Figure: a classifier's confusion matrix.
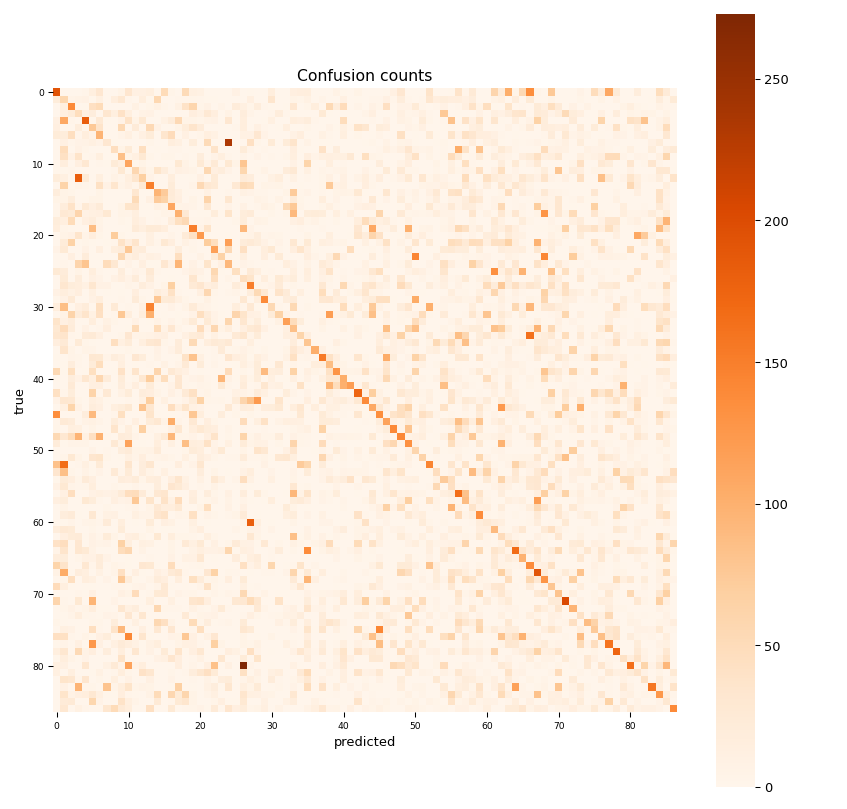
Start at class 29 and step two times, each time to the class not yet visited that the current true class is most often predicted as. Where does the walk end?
72
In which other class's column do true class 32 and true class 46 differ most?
16
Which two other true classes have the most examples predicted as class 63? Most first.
0, 21
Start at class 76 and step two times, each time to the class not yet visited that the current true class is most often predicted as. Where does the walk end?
26
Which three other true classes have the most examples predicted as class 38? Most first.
31, 41, 13
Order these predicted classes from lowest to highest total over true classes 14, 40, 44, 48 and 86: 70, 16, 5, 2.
70, 5, 2, 16
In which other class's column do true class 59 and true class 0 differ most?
66
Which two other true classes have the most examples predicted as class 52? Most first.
30, 66
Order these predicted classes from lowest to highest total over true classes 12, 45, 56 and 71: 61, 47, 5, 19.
61, 47, 19, 5
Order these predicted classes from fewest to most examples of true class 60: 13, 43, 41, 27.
41, 13, 43, 27
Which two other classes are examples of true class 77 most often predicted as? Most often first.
5, 45
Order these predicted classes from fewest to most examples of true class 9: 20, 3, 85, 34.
34, 20, 3, 85
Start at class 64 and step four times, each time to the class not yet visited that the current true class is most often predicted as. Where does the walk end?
1
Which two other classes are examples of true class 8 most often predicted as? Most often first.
56, 59
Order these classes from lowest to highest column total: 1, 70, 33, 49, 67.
70, 49, 33, 67, 1
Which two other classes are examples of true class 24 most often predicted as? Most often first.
17, 4
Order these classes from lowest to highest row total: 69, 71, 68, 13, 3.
69, 3, 13, 68, 71
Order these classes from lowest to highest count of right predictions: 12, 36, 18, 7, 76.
7, 18, 12, 76, 36
